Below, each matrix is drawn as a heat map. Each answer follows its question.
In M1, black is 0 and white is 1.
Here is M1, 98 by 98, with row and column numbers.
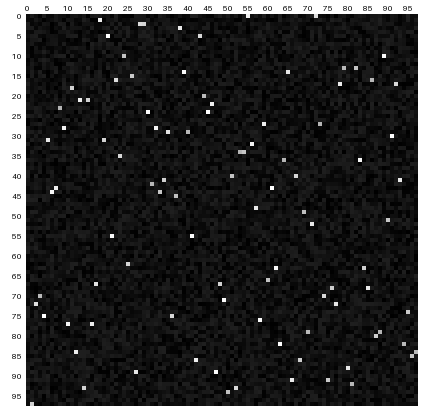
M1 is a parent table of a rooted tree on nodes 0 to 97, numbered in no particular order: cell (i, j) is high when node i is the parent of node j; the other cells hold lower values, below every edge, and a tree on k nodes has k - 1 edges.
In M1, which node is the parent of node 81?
92
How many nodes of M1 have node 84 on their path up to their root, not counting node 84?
5
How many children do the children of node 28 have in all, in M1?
1
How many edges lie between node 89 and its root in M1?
4
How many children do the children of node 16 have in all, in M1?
3
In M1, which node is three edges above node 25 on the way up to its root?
82
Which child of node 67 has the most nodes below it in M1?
17
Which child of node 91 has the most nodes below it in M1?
75
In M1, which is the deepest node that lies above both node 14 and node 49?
93
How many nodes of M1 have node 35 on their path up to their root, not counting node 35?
2
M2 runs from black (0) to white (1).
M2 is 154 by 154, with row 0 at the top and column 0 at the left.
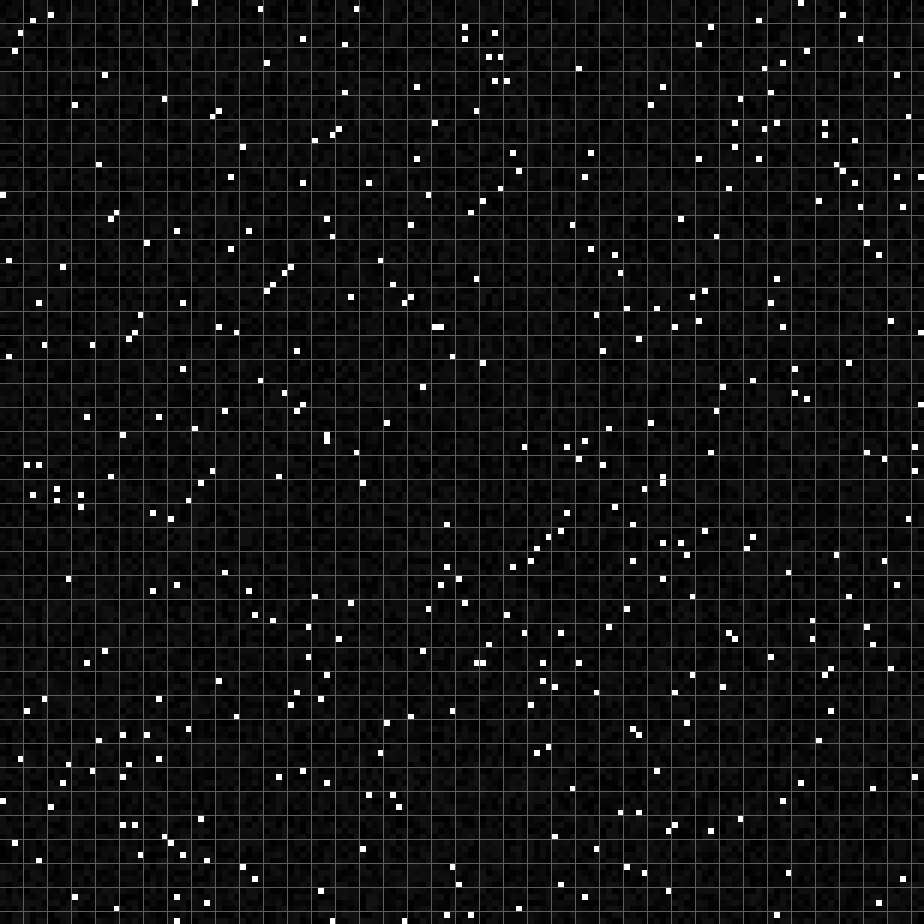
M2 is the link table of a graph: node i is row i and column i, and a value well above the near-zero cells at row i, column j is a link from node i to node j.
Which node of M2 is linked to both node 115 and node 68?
node 49
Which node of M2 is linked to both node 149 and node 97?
node 29
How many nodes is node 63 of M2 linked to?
2
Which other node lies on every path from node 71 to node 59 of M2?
node 75
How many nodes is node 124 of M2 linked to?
1
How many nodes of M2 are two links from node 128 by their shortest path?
5
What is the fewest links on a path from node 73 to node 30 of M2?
6
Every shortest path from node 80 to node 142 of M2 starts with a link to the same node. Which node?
node 60
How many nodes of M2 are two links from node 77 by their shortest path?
4
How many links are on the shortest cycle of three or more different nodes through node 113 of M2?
6
